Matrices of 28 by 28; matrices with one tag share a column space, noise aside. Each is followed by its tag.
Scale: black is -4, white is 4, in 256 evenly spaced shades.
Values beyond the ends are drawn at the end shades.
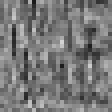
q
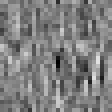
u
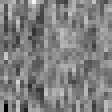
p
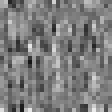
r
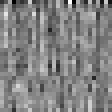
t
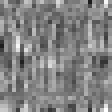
r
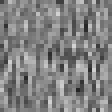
u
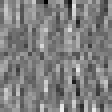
p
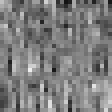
t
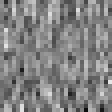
p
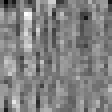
t
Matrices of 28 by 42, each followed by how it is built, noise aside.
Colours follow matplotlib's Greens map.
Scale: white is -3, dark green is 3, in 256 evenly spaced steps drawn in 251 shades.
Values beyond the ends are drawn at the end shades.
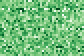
uneven rows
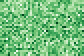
blocks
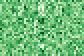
low rank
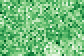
smooth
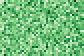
repeating rows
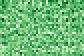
low rank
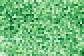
smooth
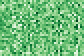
low rank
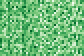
repeating rows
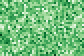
smooth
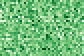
uneven rows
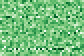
uneven rows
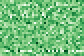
uneven rows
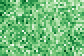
smooth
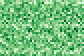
repeating columns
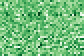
low rank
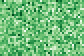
repeating rows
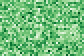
blocks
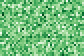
repeating columns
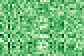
low rank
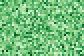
noise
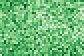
smooth
